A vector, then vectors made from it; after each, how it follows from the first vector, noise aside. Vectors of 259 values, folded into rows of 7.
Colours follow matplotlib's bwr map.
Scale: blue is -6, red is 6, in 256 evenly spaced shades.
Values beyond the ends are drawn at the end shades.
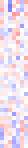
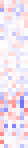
wrapped around, partly zeroed.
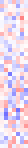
wrapped around.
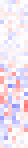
wrapped around, negated, partly zeroed.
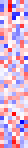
negated, scaled up.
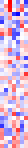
negated, scaled up.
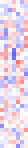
wrapped around.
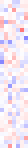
wrapped around, negated, partly zeroed.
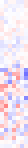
wrapped around, partly zeroed.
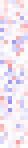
wrapped around, negated, partly zeroed.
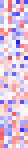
negated, scaled up.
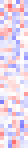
negated.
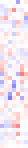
wrapped around, partly zeroed.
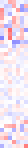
wrapped around, negated, partly zeroed.
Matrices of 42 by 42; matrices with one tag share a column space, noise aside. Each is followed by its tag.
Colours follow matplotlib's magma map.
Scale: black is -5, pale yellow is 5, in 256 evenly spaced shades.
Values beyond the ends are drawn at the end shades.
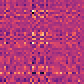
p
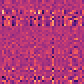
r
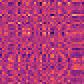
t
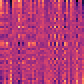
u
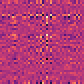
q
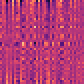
u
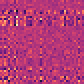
r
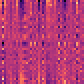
u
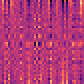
u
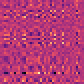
p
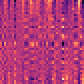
u
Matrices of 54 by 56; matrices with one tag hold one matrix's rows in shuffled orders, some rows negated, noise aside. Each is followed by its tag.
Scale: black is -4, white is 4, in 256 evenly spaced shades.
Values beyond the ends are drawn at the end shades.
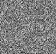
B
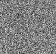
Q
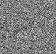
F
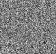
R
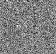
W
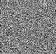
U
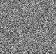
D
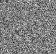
W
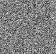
W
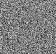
U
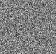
Q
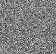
Q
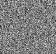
U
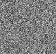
D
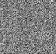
F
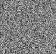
Q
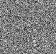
W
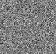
F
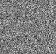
F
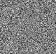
U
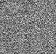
F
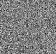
U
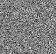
F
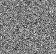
W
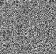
F
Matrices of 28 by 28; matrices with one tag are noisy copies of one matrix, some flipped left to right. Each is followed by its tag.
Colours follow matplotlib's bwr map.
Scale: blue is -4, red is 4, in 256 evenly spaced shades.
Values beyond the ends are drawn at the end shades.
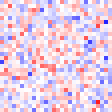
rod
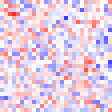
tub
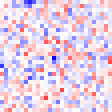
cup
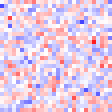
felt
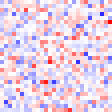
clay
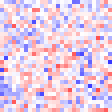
rod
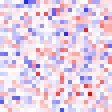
cup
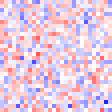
clay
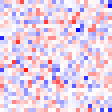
felt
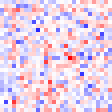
rod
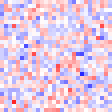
rod
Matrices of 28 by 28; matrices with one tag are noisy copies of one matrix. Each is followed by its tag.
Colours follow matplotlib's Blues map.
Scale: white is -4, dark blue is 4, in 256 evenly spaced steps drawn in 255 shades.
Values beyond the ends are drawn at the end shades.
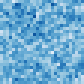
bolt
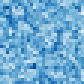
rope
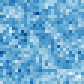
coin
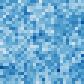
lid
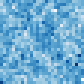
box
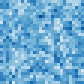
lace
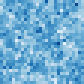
box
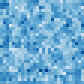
lace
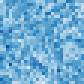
box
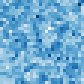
rope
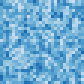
lace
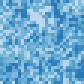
lid
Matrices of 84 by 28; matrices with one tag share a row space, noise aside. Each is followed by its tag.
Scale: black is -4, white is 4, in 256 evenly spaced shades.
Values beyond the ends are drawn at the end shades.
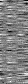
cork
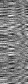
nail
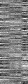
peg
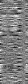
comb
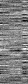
peg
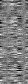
comb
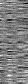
cork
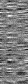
cork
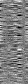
comb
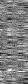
cork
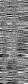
cork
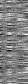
cork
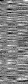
cork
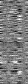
comb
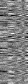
nail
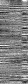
peg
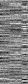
peg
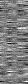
cork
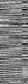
peg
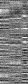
peg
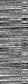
peg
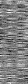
cork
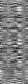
comb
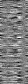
comb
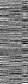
peg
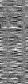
comb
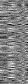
nail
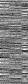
peg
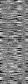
comb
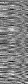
nail
